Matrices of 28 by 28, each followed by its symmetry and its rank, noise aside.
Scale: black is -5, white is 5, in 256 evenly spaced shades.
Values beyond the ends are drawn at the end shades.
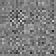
symmetric, rank four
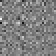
no symmetry, rank three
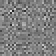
no symmetry, rank three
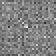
symmetric, rank four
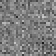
no symmetry, rank four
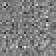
symmetric, rank five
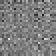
no symmetry, rank three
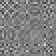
symmetric, rank three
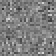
no symmetry, rank five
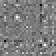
symmetric, rank four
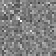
symmetric, rank five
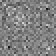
symmetric, rank five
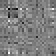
symmetric, rank three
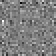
antisymmetric, rank four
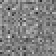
symmetric, rank four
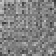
symmetric, rank four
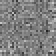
no symmetry, rank five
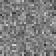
no symmetry, rank five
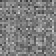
no symmetry, rank four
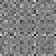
symmetric, rank three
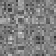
symmetric, rank three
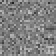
no symmetry, rank five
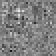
no symmetry, rank five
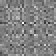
symmetric, rank three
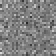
no symmetry, rank five
